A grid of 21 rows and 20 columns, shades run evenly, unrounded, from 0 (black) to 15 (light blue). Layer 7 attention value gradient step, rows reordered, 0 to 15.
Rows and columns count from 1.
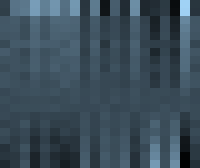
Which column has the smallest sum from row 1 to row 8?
18
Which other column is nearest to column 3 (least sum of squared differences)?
5
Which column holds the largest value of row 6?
19
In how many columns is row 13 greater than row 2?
9
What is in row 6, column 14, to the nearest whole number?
7
